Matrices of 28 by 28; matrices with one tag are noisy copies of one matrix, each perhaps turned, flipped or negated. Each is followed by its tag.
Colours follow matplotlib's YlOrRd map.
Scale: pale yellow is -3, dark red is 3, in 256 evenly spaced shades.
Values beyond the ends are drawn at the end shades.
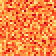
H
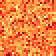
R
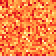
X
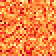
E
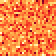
R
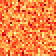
H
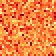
R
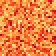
R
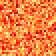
H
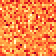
X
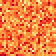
E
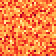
E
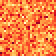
X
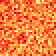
R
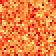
X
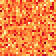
H
